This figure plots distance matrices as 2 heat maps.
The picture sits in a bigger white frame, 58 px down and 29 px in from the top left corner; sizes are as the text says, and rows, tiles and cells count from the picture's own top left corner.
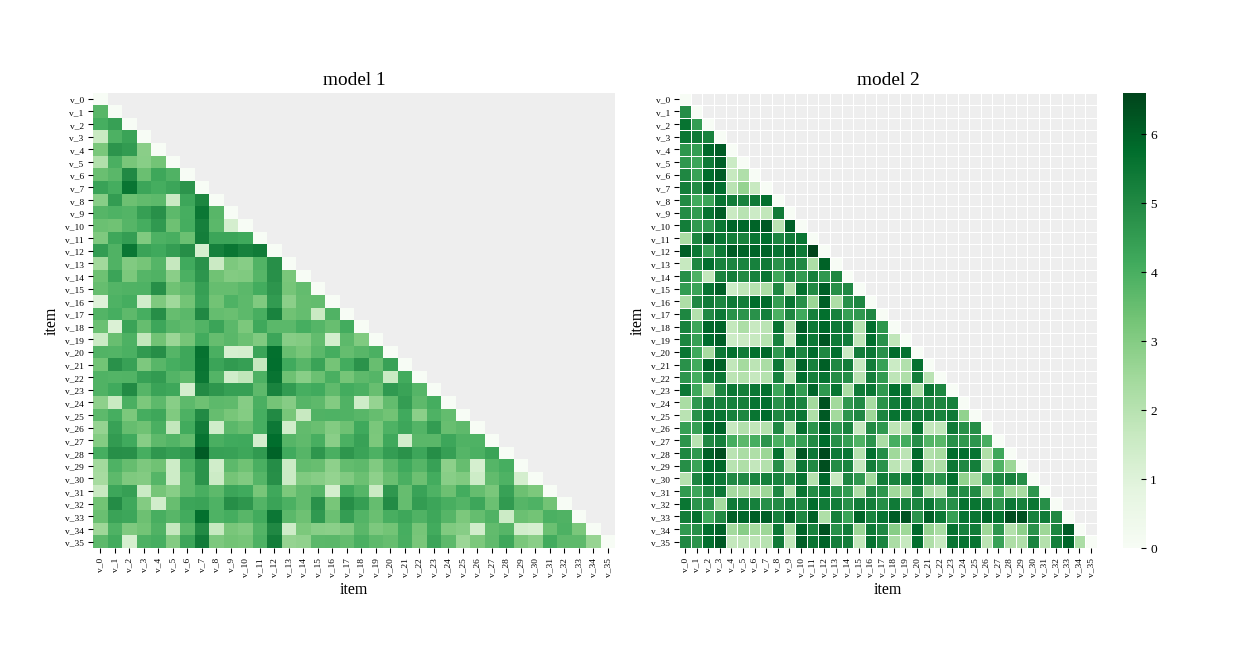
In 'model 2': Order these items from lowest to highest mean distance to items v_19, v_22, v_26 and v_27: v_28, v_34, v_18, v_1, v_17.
v_18, v_28, v_34, v_1, v_17
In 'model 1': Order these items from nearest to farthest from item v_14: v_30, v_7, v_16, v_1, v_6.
v_30, v_16, v_6, v_1, v_7
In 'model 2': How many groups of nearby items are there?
7
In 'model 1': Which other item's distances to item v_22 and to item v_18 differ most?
v_1
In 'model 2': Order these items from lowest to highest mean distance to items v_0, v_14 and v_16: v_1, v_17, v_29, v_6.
v_1, v_17, v_29, v_6
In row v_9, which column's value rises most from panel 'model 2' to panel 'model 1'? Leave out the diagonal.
v_7
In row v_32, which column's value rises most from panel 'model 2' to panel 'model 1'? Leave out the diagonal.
v_3
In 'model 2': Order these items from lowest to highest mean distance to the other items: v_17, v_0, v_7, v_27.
v_7, v_27, v_0, v_17
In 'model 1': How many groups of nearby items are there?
12
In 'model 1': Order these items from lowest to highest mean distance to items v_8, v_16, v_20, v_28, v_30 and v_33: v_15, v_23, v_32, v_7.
v_15, v_32, v_23, v_7
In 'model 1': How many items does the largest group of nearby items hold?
7
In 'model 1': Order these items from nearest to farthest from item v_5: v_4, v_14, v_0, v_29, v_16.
v_29, v_0, v_16, v_14, v_4
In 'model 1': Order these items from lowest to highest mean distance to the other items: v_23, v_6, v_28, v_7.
v_6, v_23, v_28, v_7
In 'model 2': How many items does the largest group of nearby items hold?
16
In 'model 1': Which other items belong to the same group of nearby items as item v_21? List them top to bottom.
v_11, v_27
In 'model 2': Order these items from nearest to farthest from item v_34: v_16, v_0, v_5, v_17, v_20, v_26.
v_26, v_5, v_0, v_17, v_16, v_20
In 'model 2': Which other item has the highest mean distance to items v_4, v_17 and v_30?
v_12
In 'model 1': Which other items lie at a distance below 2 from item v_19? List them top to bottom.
v_0, v_3, v_16, v_31
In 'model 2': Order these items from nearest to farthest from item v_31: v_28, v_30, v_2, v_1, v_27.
v_28, v_27, v_1, v_30, v_2
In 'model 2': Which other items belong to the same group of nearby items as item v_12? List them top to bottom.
v_33
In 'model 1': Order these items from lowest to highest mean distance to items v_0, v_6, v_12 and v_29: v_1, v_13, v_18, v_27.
v_13, v_18, v_1, v_27
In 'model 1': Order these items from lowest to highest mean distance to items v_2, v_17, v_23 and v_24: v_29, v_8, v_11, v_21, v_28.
v_29, v_8, v_11, v_21, v_28
